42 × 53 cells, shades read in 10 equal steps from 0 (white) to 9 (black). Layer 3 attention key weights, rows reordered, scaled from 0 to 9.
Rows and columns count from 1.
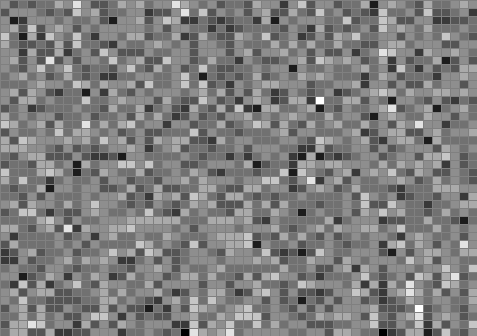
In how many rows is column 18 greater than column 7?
17
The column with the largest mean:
33
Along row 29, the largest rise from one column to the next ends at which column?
9
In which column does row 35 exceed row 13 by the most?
36
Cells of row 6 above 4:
30
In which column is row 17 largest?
41
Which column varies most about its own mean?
43
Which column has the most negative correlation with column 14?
50
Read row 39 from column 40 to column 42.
4 4 3
